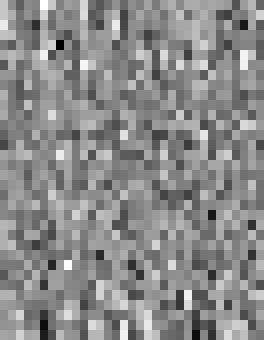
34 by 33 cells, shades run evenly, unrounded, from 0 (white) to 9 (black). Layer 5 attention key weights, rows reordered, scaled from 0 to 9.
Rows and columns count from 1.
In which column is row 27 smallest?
9
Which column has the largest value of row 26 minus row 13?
32
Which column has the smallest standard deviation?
2
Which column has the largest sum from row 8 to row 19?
20
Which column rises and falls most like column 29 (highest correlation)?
8
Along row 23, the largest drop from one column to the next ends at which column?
33
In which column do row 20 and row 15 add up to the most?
24
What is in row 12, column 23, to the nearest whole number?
2
